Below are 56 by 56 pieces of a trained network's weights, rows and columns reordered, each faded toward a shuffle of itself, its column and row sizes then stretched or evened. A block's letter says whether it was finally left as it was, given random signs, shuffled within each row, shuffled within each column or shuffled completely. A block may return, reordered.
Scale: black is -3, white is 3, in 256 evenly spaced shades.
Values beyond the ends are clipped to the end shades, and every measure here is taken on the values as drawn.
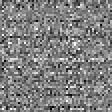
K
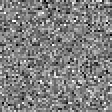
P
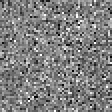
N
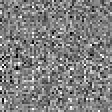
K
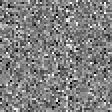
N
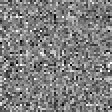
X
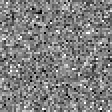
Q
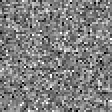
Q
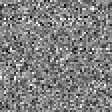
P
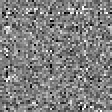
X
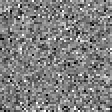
P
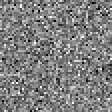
Q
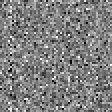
N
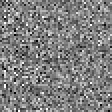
N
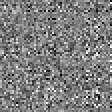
X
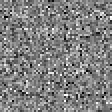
X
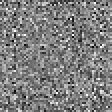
X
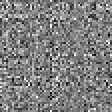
K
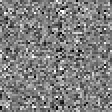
X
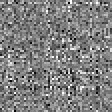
K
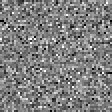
P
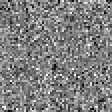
P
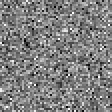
Q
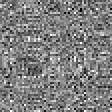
K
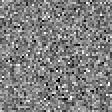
Q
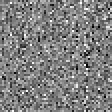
N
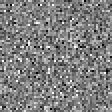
P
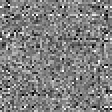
K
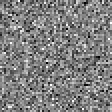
Q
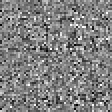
X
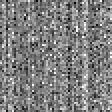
N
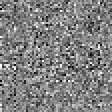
X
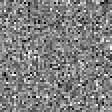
X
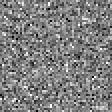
Q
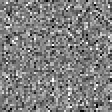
N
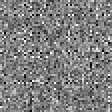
K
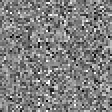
N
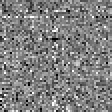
X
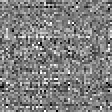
K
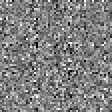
X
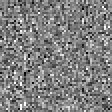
N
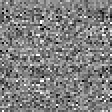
K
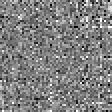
X
